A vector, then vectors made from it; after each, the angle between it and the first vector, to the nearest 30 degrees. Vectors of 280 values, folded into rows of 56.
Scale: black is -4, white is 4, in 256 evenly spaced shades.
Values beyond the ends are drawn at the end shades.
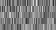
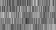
30 degrees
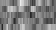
90 degrees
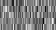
60 degrees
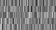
120 degrees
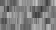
90 degrees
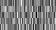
90 degrees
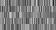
30 degrees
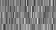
60 degrees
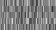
120 degrees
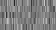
120 degrees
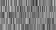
150 degrees
